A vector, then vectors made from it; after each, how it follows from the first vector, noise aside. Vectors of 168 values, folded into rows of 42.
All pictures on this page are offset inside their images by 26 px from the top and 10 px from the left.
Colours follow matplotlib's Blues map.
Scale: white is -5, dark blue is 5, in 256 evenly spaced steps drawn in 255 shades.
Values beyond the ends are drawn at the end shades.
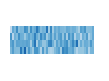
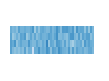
wrapped around, shrunk.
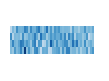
copied.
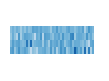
wrapped around, partly zeroed.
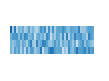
negated.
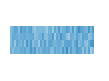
wrapped around, shrunk.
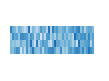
negated.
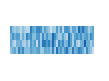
reversed.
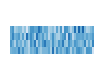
reversed.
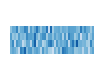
copied.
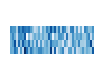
reversed, negated, scaled up.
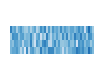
negated.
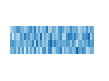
sign-scrambled.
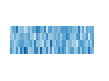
sign-scrambled.
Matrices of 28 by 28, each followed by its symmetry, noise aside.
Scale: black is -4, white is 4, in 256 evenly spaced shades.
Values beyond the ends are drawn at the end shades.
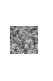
no symmetry.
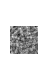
symmetric.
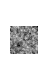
symmetric across the other diagonal.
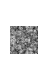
mirrored top to bottom.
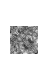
symmetric.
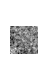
symmetric across the other diagonal.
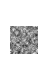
symmetric.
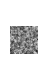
antisymmetric.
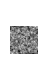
same after a half turn.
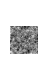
symmetric across the other diagonal.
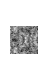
mirrored top to bottom.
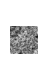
symmetric.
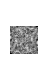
same after a half turn.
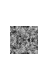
mirrored top to bottom.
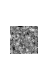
antisymmetric.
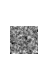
no symmetry.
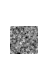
symmetric across the other diagonal.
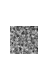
antisymmetric.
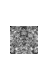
mirrored left to right.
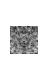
mirrored left to right.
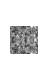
mirrored top to bottom.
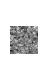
antisymmetric.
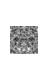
mirrored left to right.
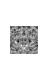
mirrored left to right.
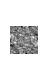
same after a half turn.
